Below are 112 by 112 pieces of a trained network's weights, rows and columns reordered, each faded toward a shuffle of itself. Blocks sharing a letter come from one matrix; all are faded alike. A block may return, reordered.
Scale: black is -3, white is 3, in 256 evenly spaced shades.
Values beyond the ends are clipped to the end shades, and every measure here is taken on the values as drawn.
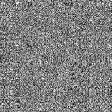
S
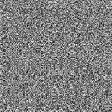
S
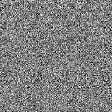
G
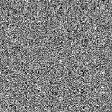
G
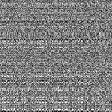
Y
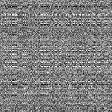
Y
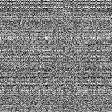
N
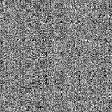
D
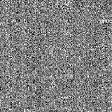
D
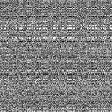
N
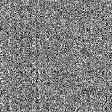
D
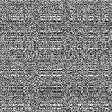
Y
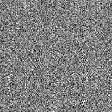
G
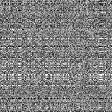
Y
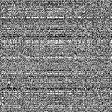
N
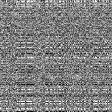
Y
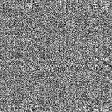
S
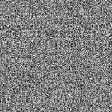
S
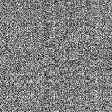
S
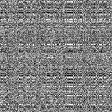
Y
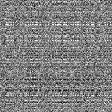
N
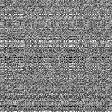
Y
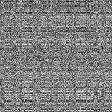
Y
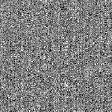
D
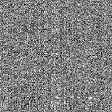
D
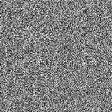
S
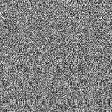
S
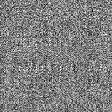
S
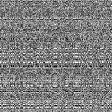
Y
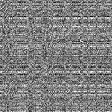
N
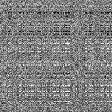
Y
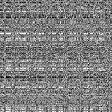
N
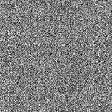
G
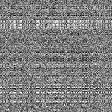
N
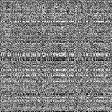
N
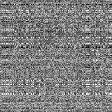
Y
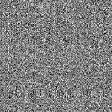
G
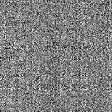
D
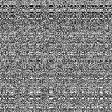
Y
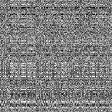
Y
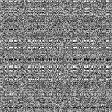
Y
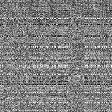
Y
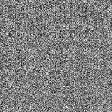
S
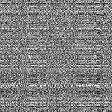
N
